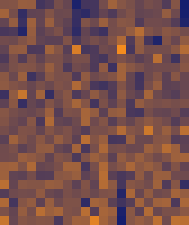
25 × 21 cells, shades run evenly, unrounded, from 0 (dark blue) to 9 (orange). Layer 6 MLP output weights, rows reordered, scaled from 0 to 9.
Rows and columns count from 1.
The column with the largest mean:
12
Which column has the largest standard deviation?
14
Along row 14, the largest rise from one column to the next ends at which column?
6
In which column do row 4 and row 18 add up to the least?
9
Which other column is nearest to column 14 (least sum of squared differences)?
2
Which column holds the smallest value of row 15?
10
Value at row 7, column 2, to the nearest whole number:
4
